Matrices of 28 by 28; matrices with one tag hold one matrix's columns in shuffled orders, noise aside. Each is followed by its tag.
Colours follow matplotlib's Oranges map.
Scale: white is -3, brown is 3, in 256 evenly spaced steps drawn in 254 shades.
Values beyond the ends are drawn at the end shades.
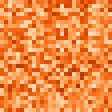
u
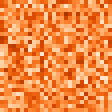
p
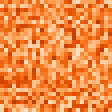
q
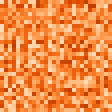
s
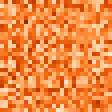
s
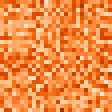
u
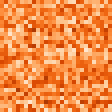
q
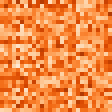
s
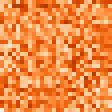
s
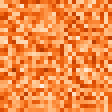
p
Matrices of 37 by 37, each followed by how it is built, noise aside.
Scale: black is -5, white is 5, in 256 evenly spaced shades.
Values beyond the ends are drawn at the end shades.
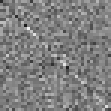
diagonal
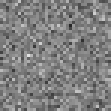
noise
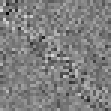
banded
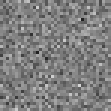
noise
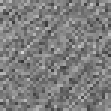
Hankel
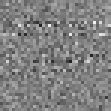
uneven rows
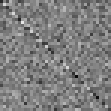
diagonal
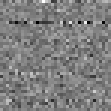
uneven rows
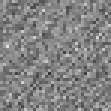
Hankel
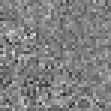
lower triangular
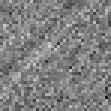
Hankel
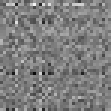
low rank
